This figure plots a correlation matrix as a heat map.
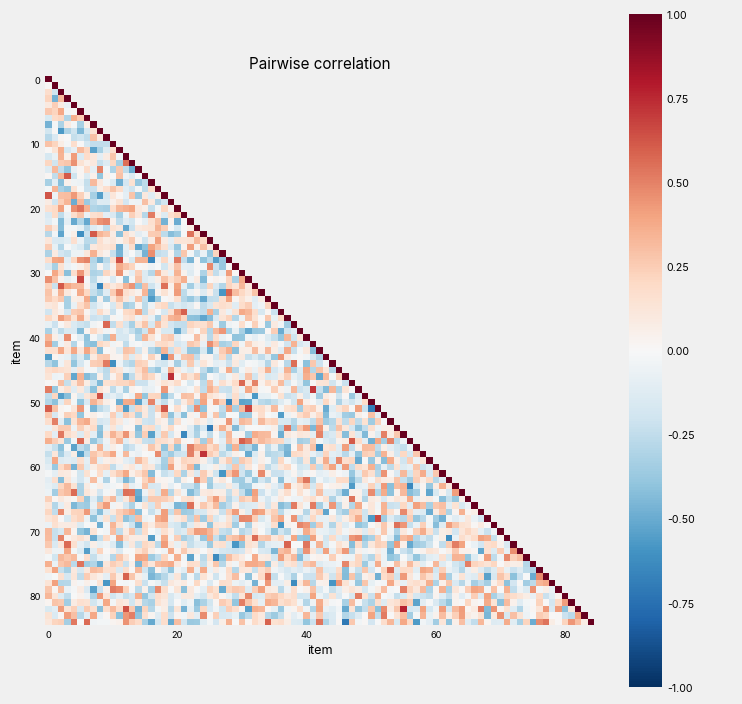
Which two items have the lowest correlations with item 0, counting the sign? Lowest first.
43, 7
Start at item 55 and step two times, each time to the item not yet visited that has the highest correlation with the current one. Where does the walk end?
12
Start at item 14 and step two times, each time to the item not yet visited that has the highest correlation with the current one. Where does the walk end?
49
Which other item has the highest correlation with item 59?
45
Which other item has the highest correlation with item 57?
22
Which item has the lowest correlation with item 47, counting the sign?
63
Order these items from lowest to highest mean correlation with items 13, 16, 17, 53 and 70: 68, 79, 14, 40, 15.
14, 15, 68, 79, 40
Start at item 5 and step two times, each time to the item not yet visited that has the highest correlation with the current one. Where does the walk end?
51
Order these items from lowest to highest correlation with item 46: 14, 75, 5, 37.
14, 37, 5, 75
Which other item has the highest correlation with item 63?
72
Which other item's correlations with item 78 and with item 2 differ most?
32
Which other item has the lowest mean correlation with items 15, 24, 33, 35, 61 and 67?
27
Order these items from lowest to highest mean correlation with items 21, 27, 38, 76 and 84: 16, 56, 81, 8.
16, 56, 8, 81
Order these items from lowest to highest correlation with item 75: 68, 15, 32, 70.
70, 68, 15, 32
